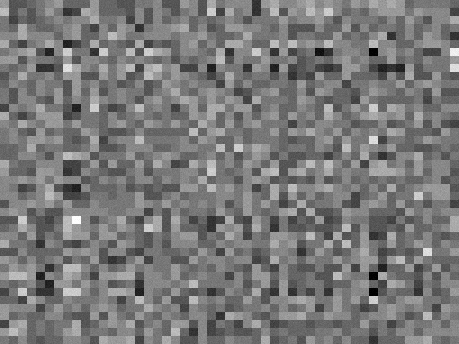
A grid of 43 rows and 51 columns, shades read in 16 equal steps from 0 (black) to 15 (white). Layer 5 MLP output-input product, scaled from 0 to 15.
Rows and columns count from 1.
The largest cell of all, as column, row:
9, 28
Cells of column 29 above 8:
13
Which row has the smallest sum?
37
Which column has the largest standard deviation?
42
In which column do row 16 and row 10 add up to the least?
33
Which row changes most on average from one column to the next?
7
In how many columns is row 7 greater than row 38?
23
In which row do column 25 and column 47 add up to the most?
25
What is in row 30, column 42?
3
